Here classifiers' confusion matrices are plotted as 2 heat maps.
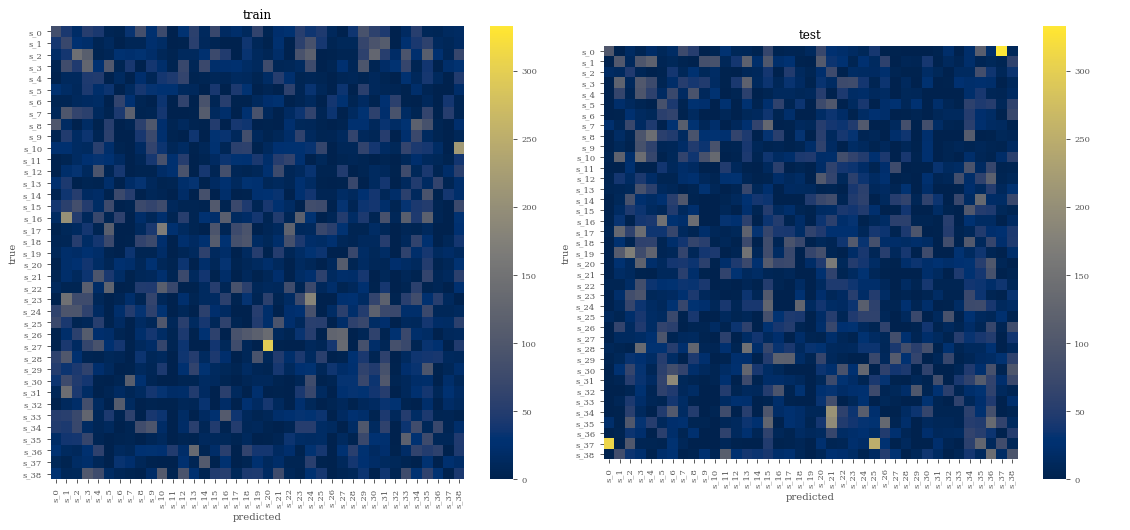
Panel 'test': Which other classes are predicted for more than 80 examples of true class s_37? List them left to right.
s_0, s_2, s_25, s_35
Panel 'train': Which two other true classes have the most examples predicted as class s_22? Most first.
s_17, s_18
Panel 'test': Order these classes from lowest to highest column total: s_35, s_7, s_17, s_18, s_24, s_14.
s_14, s_18, s_17, s_7, s_24, s_35
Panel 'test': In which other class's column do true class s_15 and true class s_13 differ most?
s_34
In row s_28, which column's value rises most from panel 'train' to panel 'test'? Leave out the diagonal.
s_3
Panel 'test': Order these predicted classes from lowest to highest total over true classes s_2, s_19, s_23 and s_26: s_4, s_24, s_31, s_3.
s_31, s_24, s_4, s_3
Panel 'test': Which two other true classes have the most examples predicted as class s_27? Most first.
s_29, s_11
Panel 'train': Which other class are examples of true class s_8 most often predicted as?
s_34
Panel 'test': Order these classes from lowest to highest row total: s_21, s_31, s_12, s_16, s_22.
s_21, s_22, s_12, s_16, s_31
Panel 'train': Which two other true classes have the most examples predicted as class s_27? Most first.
s_26, s_20
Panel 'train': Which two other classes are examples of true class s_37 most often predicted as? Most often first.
s_14, s_24
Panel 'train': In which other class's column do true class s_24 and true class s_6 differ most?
s_30
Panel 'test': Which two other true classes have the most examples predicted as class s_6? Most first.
s_31, s_34
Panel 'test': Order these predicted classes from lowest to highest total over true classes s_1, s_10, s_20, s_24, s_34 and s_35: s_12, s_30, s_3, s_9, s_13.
s_12, s_30, s_9, s_13, s_3
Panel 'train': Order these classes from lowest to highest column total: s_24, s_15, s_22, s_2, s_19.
s_22, s_19, s_15, s_2, s_24
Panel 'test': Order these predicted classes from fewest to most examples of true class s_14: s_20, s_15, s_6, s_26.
s_26, s_15, s_6, s_20
